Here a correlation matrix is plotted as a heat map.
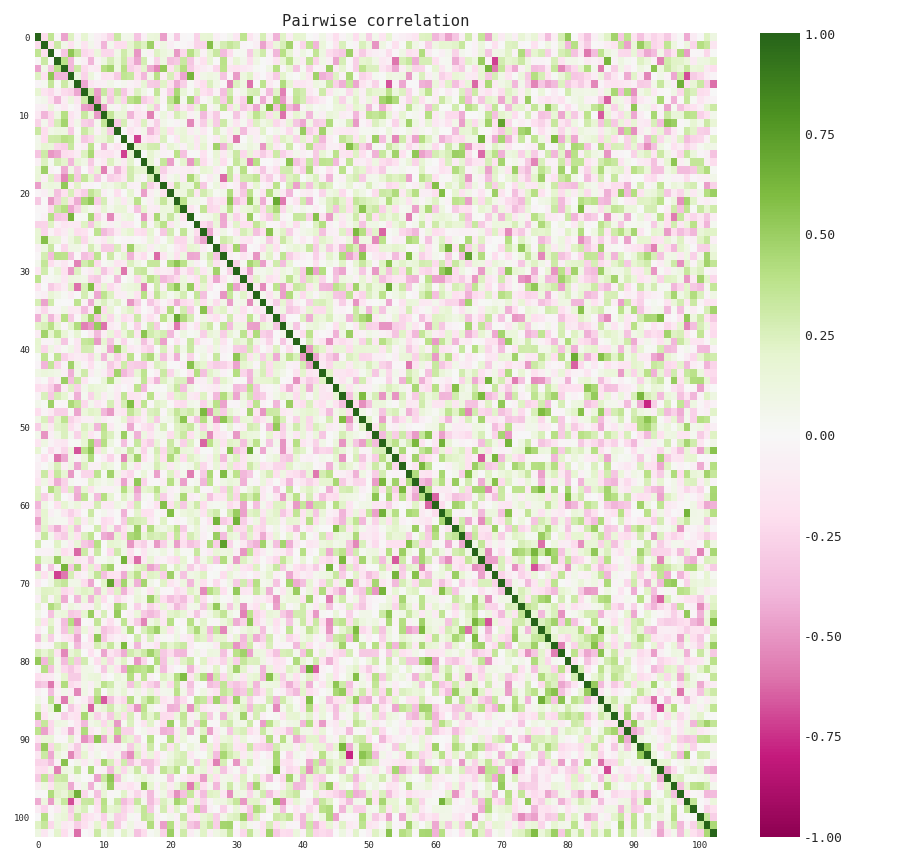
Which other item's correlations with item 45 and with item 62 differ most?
30
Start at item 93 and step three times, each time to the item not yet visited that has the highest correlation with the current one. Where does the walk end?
44
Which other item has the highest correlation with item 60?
19
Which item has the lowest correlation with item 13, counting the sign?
15
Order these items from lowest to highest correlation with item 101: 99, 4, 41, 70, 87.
99, 4, 87, 70, 41
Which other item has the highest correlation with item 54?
69
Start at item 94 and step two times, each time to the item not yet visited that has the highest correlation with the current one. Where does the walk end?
21
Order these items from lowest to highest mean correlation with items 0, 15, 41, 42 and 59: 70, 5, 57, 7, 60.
60, 57, 70, 5, 7
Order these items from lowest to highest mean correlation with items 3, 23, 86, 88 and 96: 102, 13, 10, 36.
36, 10, 13, 102
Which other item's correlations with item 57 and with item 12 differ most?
63
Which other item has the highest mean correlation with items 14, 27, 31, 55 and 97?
47
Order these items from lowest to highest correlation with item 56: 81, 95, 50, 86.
50, 95, 81, 86
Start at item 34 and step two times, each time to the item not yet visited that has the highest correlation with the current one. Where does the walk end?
28
